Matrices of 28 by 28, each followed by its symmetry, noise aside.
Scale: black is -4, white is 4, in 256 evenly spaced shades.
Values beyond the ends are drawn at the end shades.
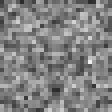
mirrored left to right.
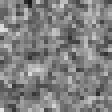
antisymmetric.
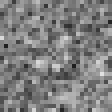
symmetric.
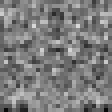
mirrored left to right.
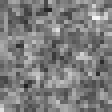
symmetric across the other diagonal.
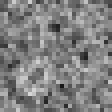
symmetric across the other diagonal.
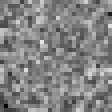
symmetric across the other diagonal.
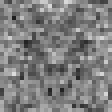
mirrored left to right.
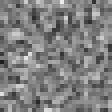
antisymmetric.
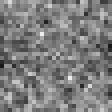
same after a half turn.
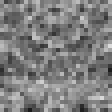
mirrored left to right.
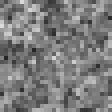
symmetric.
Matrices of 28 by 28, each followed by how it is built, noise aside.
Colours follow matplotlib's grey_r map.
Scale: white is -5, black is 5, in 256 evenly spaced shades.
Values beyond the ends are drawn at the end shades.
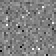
sparse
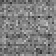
blocks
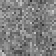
smooth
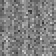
blocks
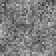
smooth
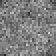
smooth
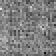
blocks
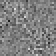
block diagonal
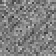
Hankel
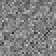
Hankel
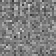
blocks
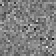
block diagonal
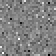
sparse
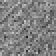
Hankel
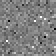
sparse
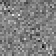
banded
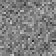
Hankel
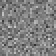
low rank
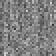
blocks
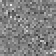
banded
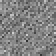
Hankel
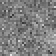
smooth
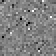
sparse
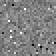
sparse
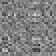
low rank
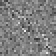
banded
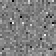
sparse
